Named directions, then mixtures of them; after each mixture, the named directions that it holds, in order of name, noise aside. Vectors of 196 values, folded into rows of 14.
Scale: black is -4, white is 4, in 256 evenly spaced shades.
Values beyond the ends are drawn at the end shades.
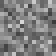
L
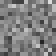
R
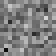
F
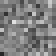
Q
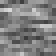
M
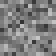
L, M.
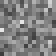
L, Q.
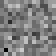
F, L.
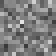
L.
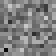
F.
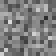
F, Q.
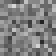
Q, R.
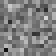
F.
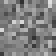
L, Q.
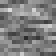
M.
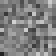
Q.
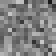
L, R.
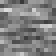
M.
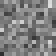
L, Q.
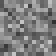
L.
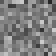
R.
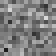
F, M.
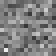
F, Q.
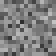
L, R.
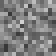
L.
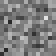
F, Q.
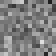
R.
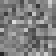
Q.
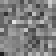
Q.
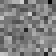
Q, R.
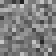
M, R.
